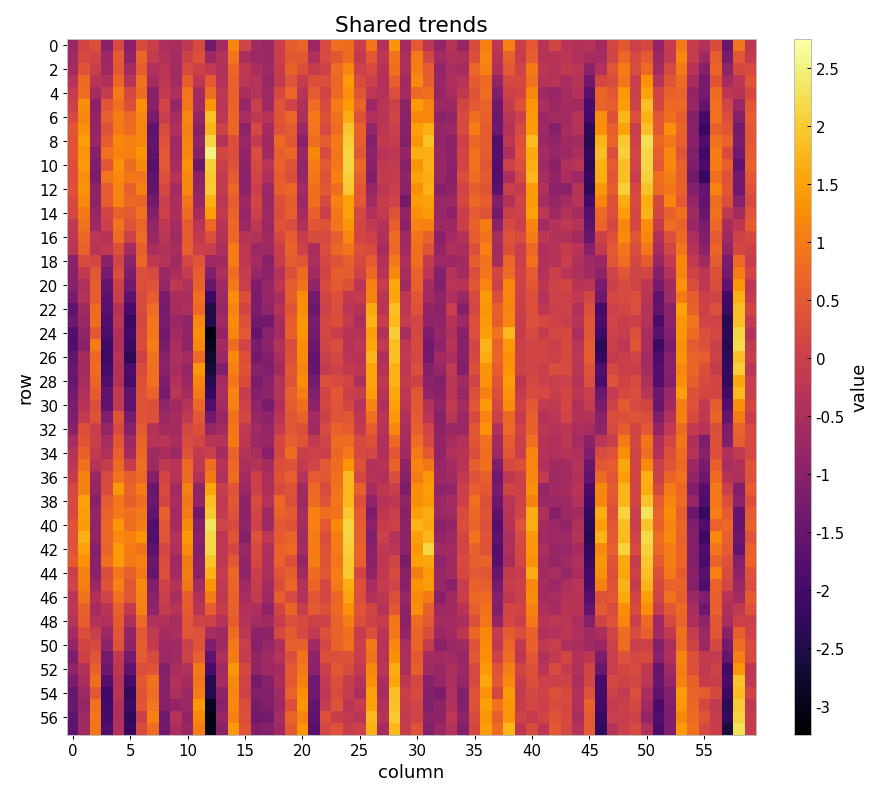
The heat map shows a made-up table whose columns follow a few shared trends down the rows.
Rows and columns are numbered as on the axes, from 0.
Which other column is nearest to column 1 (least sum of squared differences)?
10
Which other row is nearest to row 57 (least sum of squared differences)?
55
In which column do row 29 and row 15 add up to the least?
57
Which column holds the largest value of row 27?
58
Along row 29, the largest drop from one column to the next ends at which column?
12
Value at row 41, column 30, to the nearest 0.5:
1.5
